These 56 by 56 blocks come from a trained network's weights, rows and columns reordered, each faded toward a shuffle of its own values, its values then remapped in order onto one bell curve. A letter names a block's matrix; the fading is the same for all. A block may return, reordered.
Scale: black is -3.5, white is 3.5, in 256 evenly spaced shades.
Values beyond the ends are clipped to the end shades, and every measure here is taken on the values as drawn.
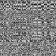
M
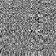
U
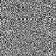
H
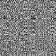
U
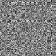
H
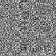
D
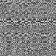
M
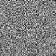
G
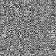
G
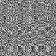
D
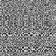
M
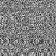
D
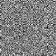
H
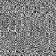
G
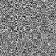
G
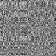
D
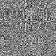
G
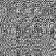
D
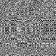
M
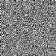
G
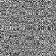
H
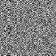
G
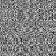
D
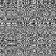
M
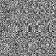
G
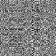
H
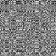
M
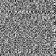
H
